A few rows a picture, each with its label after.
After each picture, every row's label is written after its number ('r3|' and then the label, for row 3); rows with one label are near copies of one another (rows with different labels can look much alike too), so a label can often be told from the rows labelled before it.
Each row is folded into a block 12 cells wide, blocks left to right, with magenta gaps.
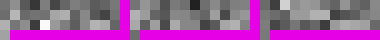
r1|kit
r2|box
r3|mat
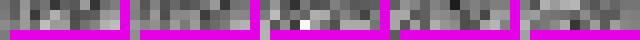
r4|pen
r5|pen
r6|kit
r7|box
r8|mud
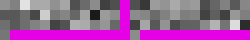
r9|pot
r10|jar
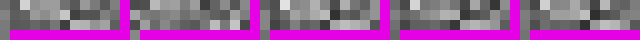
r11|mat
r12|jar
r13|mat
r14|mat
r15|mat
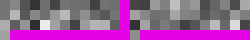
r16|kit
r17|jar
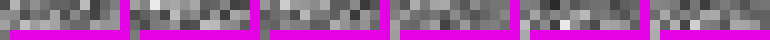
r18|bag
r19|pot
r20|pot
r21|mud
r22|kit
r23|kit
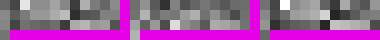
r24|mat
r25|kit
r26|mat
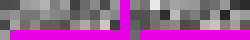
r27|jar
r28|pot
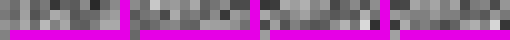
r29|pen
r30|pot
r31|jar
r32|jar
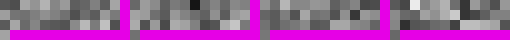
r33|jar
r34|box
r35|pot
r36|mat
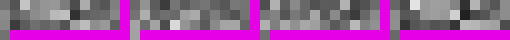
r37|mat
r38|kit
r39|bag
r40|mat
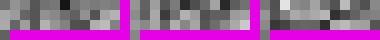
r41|box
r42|pen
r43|mat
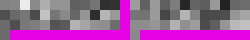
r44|pot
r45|pen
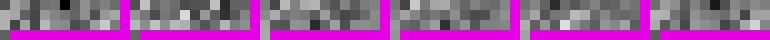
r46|box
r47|bag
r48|mud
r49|mud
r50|kit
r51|box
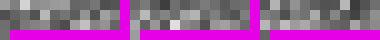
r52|pot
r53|kit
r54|bag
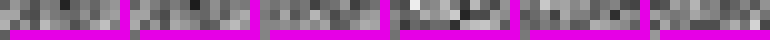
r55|box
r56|box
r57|pen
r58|mat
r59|pot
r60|jar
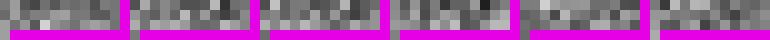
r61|kit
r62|bag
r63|bag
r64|pen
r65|pot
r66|mud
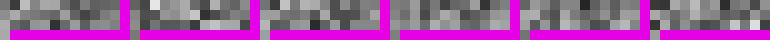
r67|mud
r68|mat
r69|mud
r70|pen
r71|box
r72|jar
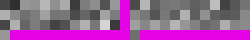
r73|jar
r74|bag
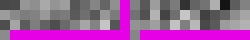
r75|jar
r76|pen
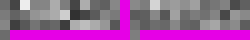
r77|mat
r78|pot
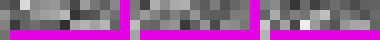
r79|mat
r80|mud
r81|kit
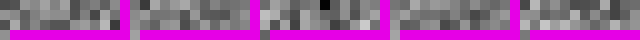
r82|jar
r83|mud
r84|box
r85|mud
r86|bag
